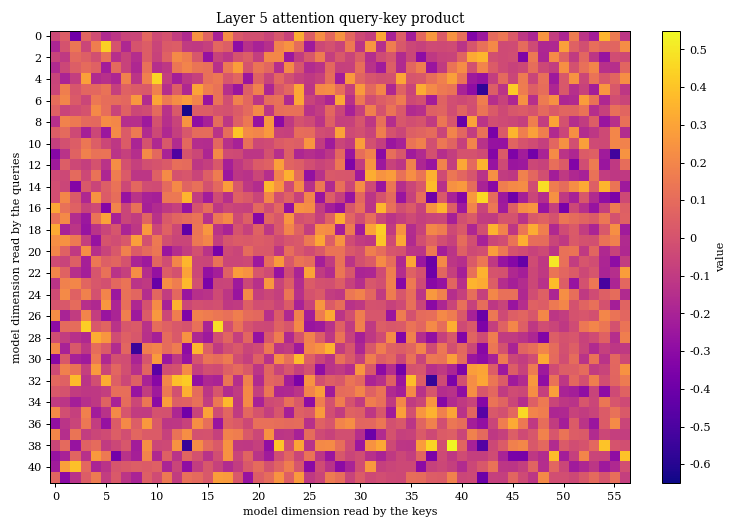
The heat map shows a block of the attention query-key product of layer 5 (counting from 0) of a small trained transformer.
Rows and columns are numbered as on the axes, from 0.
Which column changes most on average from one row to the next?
13
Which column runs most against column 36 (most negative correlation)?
42
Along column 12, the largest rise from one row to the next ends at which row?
12
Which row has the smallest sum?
11
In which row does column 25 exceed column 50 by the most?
16
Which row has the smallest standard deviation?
37
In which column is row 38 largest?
39
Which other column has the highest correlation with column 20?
15
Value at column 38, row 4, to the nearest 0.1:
0.2
